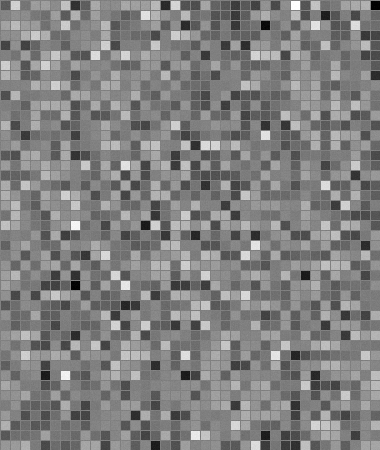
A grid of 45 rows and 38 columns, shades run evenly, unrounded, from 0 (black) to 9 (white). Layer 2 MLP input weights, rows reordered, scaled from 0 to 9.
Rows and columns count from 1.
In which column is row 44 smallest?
27
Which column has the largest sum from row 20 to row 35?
25
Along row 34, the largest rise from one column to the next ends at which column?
36
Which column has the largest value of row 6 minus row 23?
15
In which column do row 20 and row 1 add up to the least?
38
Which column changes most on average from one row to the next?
19
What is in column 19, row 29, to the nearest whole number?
2
